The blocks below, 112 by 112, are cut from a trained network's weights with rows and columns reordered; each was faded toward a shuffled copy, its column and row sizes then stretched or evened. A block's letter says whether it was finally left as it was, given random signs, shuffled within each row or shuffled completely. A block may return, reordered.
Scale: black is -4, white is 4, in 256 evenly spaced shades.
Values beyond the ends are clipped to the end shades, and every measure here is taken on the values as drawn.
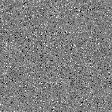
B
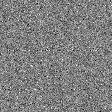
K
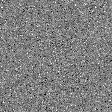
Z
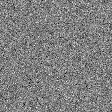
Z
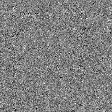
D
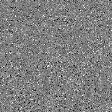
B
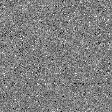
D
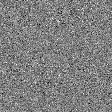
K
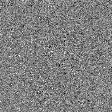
D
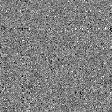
B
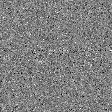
K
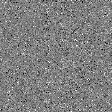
D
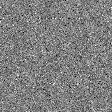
K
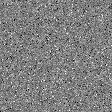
Z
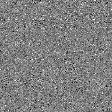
B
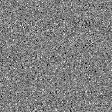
B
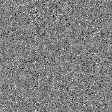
D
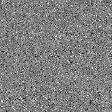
B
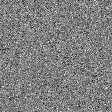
Z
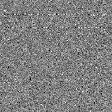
B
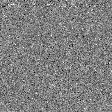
K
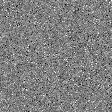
Z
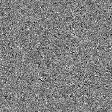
B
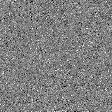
K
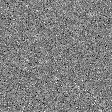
Z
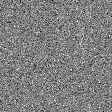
Z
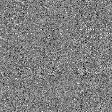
D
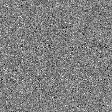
D
